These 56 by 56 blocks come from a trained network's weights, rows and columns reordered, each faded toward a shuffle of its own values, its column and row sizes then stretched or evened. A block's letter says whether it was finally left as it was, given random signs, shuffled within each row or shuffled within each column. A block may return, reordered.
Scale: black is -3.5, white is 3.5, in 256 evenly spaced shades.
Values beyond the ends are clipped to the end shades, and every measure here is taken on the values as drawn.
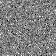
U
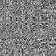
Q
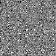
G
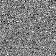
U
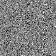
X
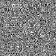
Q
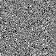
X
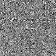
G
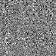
G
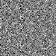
X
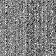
X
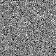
X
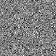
Q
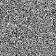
G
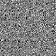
Q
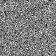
X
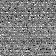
U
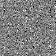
X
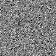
X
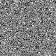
U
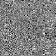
Q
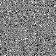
G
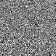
G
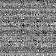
Q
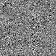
X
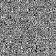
Q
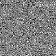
Q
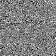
U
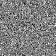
U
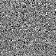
G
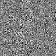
Q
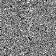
X
